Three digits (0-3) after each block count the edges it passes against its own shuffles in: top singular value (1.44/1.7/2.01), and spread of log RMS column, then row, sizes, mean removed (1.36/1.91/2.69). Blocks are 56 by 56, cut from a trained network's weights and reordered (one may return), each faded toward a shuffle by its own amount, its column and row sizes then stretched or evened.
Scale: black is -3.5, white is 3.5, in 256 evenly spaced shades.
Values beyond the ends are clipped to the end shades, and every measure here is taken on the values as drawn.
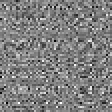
3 1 3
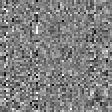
2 2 1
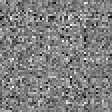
2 2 2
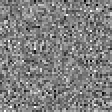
1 1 1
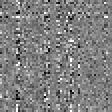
2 3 1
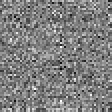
3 2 0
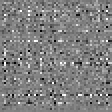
1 2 3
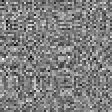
3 1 1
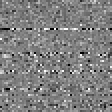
1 1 3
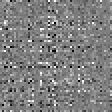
1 3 3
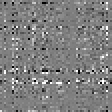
1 3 3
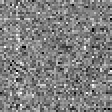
1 1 2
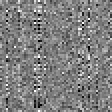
3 3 0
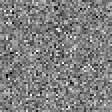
0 1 0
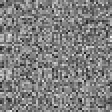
3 1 0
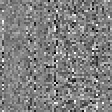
1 3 0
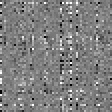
1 3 2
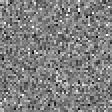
0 1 0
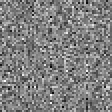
1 1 0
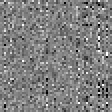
1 3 0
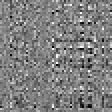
3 3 1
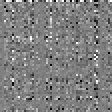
2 3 2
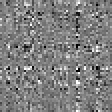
3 3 2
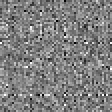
2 2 1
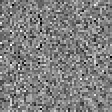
0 1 0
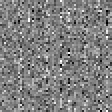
0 3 0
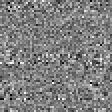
1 0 2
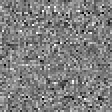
0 0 2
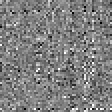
2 2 1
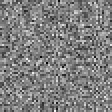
2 0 0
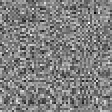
3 1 1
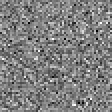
2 0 1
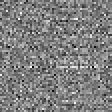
2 0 1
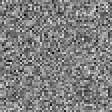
3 0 0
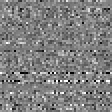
2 0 3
